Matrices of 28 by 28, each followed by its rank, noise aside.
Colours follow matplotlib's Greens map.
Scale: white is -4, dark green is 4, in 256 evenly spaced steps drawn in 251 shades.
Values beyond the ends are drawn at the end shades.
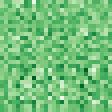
four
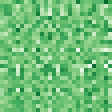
four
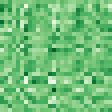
three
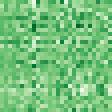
five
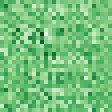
six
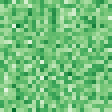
six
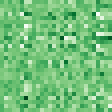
three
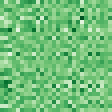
three
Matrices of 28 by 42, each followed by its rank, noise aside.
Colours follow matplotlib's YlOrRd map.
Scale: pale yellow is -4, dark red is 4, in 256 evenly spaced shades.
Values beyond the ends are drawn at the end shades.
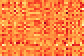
four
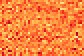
six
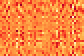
four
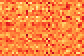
four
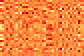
three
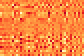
three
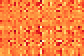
three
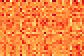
four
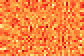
eight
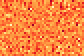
eight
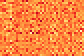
six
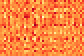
three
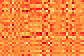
three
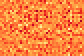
six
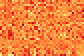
six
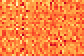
six
